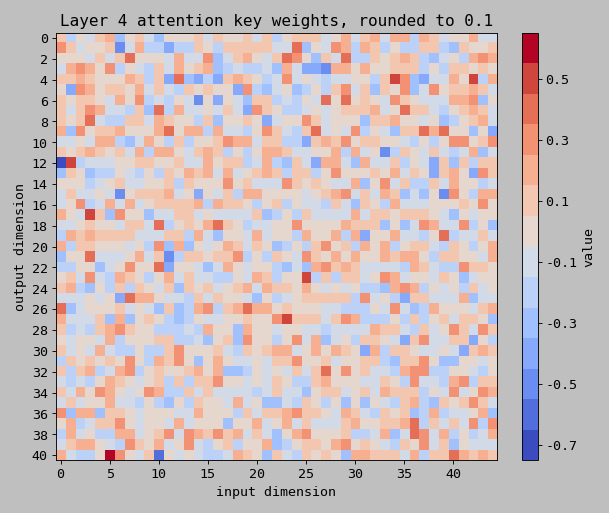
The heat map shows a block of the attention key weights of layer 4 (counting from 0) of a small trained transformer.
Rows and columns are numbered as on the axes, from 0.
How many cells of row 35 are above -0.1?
23
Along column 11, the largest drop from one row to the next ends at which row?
10
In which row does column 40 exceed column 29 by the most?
40
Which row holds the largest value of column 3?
17
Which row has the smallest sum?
35
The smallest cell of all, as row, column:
12, 0
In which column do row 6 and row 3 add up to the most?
29
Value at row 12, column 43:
0.1
